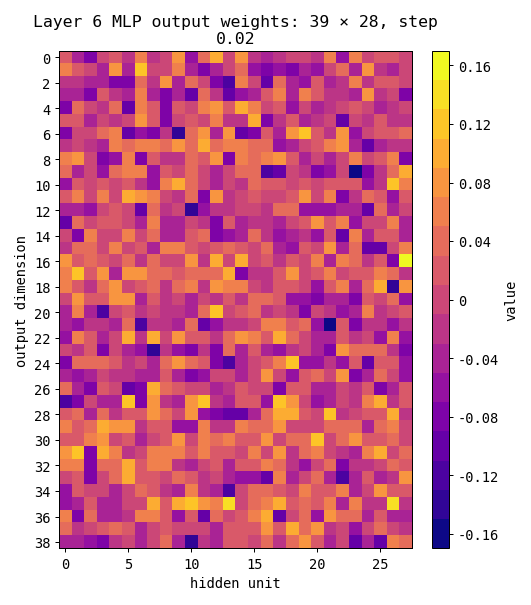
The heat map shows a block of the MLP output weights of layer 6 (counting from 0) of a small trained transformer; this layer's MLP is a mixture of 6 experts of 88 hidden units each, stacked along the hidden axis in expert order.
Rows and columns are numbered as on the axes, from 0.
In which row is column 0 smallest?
27
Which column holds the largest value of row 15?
21
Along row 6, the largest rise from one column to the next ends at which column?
10
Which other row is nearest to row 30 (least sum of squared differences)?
37
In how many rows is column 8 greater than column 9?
17
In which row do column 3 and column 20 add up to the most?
30
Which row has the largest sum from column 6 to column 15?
35
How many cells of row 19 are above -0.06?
23
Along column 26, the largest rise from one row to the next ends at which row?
19
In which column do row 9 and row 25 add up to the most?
22
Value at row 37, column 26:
0
